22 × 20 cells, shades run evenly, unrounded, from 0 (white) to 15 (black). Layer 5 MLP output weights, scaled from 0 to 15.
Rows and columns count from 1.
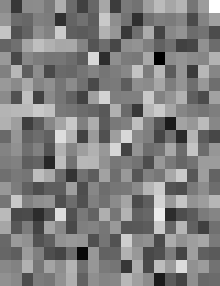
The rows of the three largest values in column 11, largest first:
1, 4, 19
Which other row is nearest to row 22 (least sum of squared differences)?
11
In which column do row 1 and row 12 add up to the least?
20
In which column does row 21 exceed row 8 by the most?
14
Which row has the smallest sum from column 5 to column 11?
12
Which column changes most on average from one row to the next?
17
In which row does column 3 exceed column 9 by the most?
10
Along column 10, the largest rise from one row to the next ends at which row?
9
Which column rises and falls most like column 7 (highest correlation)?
13
